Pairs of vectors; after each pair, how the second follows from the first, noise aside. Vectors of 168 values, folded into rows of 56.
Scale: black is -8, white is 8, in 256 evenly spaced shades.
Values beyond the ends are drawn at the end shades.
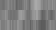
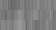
reversed, shrunk.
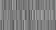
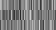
reversed, negated, scaled up.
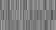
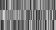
reversed, negated, scaled up.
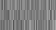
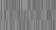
reversed, shrunk.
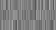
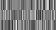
negated, scaled up.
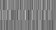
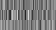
negated, scaled up.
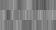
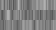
negated.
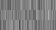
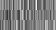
reversed, negated, scaled up.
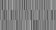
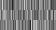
negated, scaled up.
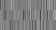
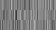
shuffled.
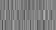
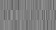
reversed, shrunk.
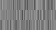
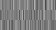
negated.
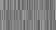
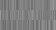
reversed, shrunk.
